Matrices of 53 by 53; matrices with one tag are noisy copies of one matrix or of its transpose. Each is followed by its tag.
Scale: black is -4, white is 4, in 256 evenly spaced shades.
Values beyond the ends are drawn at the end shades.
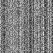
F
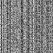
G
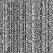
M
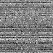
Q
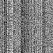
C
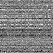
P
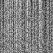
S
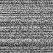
S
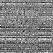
Q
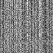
S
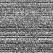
Q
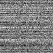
S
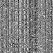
P
